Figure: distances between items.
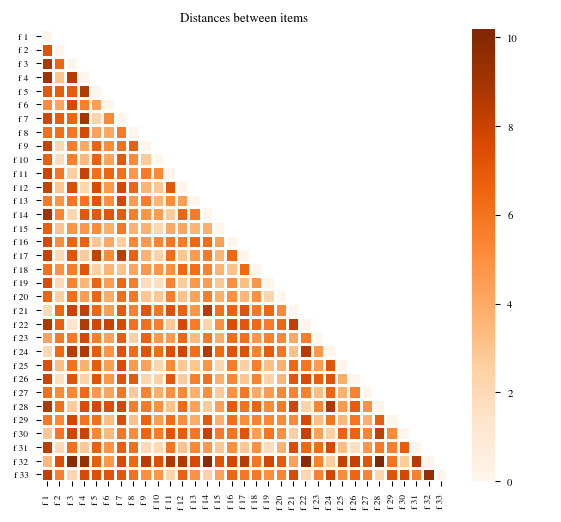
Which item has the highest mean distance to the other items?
f 32
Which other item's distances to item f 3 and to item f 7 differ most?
f 22
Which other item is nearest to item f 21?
f 1
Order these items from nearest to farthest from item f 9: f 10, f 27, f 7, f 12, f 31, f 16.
f 31, f 10, f 12, f 16, f 27, f 7
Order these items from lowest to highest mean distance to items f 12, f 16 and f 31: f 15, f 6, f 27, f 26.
f 26, f 15, f 6, f 27
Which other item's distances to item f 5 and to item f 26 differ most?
f 4
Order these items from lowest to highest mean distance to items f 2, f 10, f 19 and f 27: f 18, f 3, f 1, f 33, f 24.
f 18, f 33, f 3, f 24, f 1
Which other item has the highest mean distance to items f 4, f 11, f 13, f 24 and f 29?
f 7
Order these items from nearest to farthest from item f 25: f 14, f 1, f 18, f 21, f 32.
f 14, f 18, f 21, f 1, f 32
